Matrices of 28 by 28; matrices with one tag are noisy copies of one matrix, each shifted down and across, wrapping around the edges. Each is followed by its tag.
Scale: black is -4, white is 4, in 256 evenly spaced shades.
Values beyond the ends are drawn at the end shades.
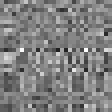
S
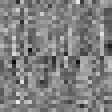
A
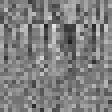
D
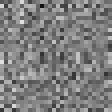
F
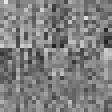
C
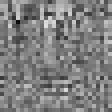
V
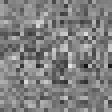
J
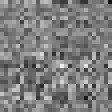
J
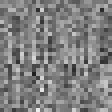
A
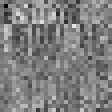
C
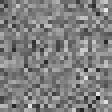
F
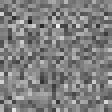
F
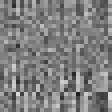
D
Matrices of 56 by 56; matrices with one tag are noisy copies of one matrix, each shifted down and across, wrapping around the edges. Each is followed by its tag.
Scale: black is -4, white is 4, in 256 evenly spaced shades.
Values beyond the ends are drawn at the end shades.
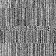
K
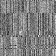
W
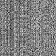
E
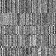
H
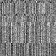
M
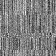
K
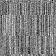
K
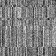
M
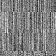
K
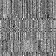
W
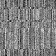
M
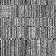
H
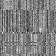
W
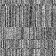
H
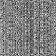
E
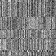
H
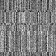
M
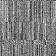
K
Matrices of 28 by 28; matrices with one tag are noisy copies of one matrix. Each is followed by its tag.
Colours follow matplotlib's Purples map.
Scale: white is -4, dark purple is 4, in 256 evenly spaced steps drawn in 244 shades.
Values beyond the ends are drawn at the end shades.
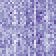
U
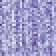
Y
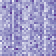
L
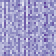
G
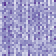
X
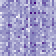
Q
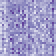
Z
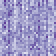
X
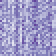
Y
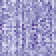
Y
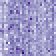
Z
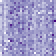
Z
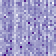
X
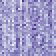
Y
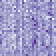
Y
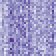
Z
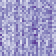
Y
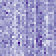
U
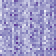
L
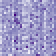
L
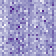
Z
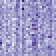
Y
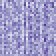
G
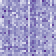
Q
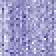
Z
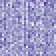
G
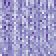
X
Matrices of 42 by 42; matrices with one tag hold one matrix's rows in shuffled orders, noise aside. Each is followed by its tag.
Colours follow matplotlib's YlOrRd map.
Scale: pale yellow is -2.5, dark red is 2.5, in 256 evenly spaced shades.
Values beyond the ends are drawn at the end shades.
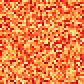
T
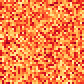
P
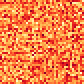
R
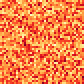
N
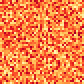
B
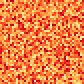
T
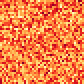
P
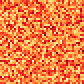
T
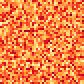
N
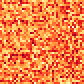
R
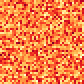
B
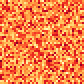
P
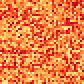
R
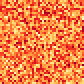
T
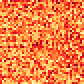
R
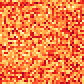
R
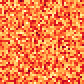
T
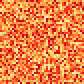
B
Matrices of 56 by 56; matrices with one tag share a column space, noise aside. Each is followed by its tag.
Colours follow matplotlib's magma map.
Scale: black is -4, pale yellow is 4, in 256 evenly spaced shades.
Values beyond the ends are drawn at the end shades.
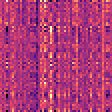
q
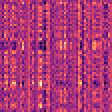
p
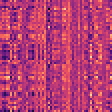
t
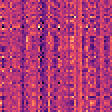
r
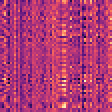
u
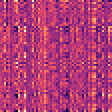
q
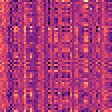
q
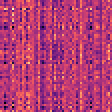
t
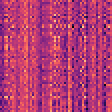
r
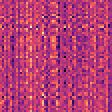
r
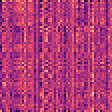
q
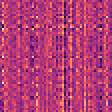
r
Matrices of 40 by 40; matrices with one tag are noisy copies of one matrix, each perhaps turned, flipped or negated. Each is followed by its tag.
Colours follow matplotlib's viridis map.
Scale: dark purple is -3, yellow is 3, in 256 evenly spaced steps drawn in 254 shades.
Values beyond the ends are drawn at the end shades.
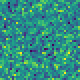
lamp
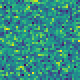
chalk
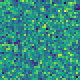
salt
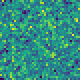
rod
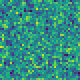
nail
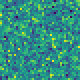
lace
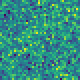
lamp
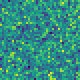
rod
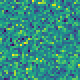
nail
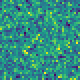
rod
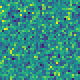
chalk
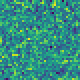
nail
